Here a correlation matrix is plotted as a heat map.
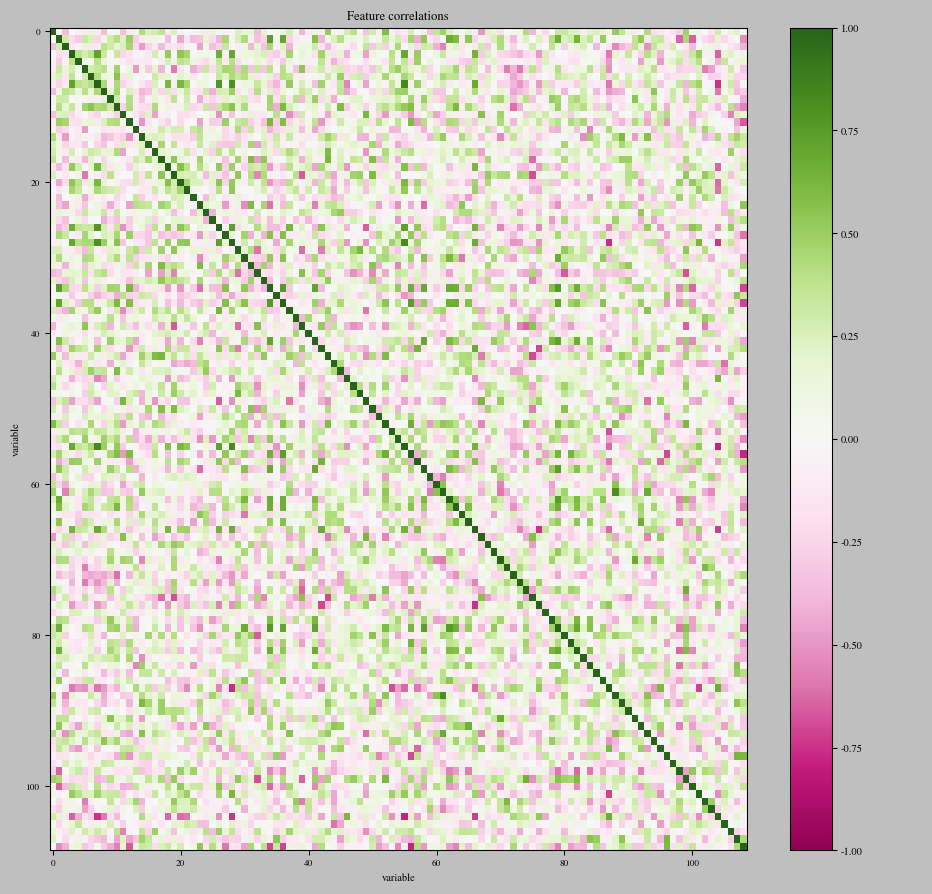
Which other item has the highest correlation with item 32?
39
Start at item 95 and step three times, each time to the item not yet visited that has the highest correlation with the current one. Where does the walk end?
46
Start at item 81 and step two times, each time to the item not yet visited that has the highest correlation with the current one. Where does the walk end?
36
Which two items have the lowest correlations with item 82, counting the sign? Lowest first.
98, 100
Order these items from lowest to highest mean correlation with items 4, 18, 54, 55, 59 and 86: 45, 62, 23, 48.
23, 62, 48, 45
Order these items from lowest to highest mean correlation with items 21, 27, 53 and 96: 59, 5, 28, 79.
59, 79, 5, 28
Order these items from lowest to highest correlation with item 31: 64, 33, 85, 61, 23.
64, 61, 85, 33, 23
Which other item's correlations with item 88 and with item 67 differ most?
61
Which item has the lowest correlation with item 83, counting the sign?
14
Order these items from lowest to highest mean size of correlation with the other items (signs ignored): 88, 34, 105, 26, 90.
105, 90, 88, 26, 34
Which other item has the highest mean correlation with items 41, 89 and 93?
84
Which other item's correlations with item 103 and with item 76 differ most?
86
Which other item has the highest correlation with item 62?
79
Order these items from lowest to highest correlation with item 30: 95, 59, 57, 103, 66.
103, 59, 95, 66, 57
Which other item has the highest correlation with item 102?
71
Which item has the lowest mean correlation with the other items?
75
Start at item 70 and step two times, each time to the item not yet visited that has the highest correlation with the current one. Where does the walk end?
9
